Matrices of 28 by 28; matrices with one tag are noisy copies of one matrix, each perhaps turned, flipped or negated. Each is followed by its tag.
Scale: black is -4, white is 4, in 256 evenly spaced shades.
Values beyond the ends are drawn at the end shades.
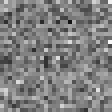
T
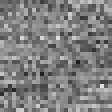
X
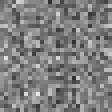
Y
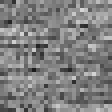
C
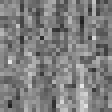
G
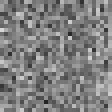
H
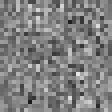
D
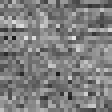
X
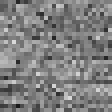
X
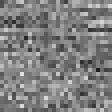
X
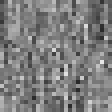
C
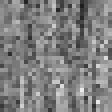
G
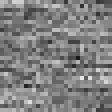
C
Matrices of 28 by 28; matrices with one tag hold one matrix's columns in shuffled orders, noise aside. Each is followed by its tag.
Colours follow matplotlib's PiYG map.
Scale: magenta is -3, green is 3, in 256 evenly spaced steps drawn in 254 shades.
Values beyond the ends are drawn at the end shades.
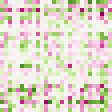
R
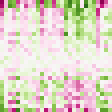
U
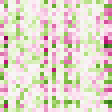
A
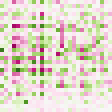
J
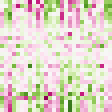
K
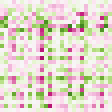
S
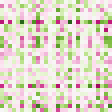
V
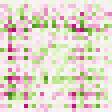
S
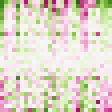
U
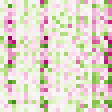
A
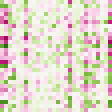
A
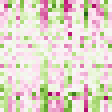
K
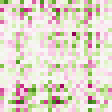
R
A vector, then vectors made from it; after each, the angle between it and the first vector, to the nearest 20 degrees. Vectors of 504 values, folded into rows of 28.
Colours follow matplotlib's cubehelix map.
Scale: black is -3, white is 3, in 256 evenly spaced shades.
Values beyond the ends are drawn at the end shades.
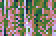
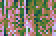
20 degrees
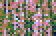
140 degrees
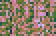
100 degrees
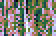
20 degrees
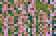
100 degrees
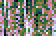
20 degrees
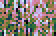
140 degrees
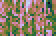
120 degrees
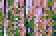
160 degrees
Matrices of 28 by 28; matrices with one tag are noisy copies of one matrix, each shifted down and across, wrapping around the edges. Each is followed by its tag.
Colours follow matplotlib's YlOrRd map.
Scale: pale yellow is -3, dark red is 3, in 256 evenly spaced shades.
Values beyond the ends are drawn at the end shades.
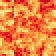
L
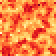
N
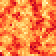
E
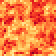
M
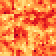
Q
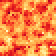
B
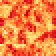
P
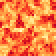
P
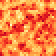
B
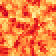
P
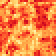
M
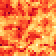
M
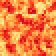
P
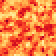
N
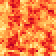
E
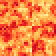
Q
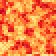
P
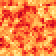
B
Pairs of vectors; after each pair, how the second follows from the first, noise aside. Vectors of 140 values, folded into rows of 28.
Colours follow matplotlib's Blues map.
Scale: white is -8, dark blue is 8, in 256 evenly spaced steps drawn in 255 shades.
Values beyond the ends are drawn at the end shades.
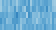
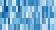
wrapped around, scaled up.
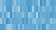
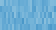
wrapped around, negated, shrunk.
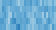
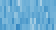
partly zeroed.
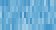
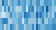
wrapped around, scaled up.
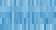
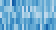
reversed, negated, scaled up.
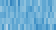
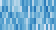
reversed, negated, scaled up.
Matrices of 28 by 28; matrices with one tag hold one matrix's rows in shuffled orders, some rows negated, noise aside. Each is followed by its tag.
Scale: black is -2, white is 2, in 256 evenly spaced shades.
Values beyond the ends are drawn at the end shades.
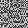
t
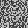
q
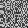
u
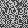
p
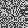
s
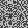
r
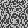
q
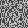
p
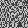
p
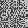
s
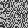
u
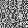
p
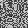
r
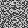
q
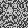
r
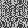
p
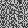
p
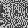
u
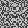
q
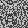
r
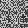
s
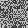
t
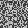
r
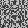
q
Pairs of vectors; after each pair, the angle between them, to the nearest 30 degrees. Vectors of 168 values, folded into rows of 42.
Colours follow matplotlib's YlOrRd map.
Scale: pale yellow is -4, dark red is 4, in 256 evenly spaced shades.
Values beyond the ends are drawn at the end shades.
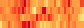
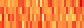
90 degrees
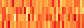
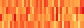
150 degrees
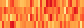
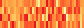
60 degrees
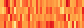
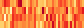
90 degrees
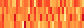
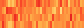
60 degrees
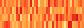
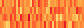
150 degrees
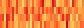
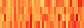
150 degrees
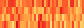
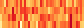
90 degrees
